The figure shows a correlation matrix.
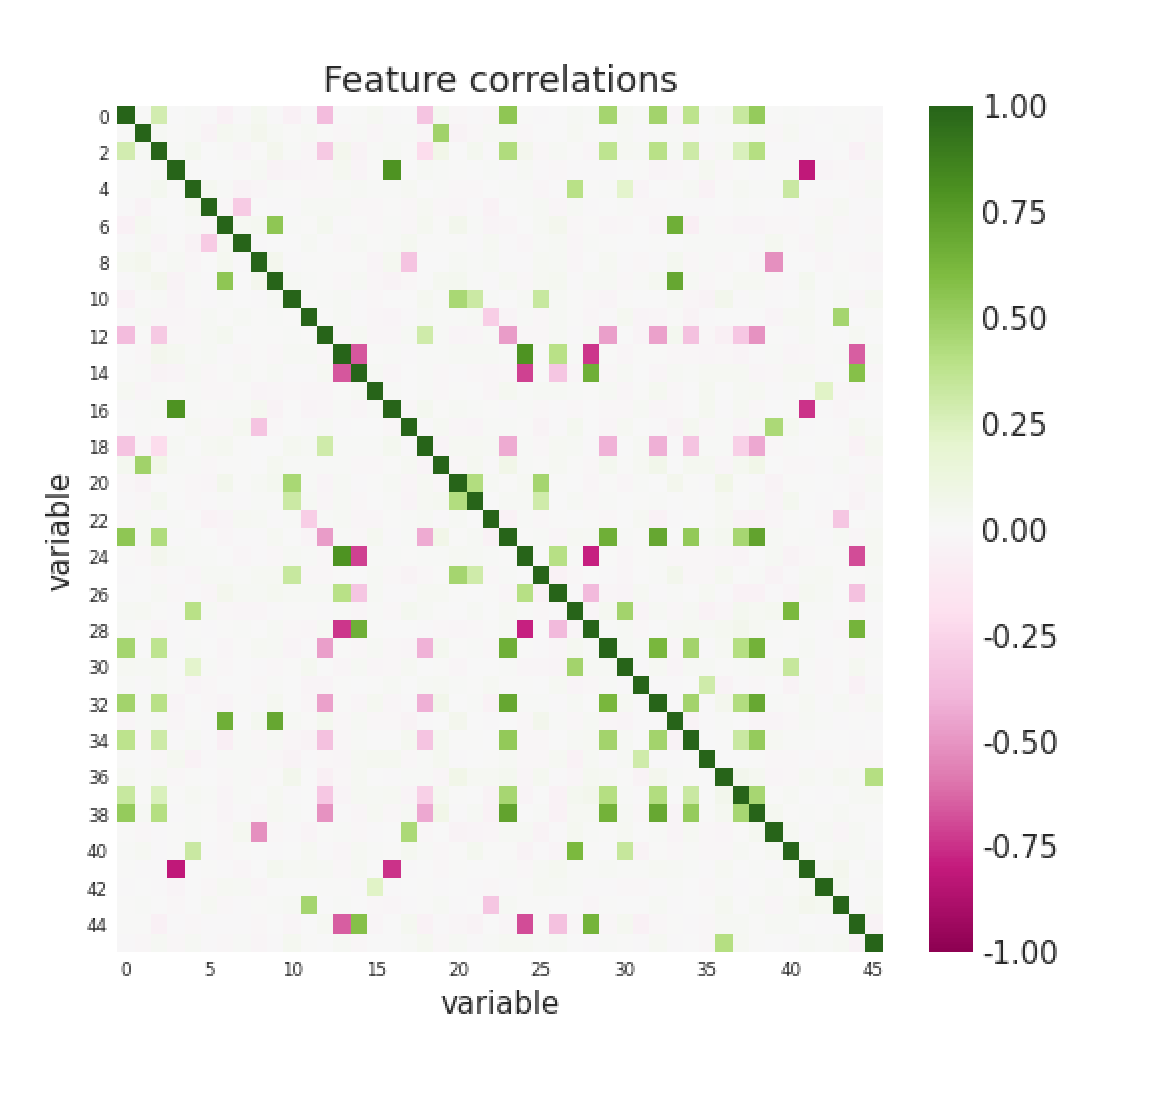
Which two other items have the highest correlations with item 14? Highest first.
28, 44
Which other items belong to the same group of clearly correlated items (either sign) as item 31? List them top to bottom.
35
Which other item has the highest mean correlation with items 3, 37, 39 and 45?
16
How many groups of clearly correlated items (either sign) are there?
13
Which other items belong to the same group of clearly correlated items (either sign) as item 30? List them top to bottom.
4, 27, 40
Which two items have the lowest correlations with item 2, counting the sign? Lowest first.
12, 18
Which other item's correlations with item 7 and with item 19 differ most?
1
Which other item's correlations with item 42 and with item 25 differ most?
20
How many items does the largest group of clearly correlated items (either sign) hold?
10
